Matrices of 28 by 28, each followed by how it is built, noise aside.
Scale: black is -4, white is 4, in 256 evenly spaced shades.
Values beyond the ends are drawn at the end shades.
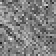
Toeplitz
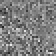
lower triangular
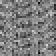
repeating rows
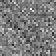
Toeplitz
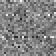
uneven rows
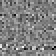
uneven rows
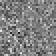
lower triangular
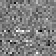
uneven rows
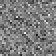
Toeplitz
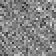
Toeplitz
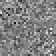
block diagonal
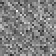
Toeplitz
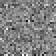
uneven rows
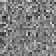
low rank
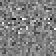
uneven rows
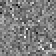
block diagonal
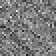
Toeplitz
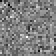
block diagonal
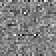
uneven rows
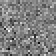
lower triangular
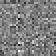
low rank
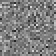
low rank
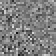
lower triangular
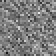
Toeplitz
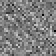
Toeplitz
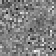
block diagonal
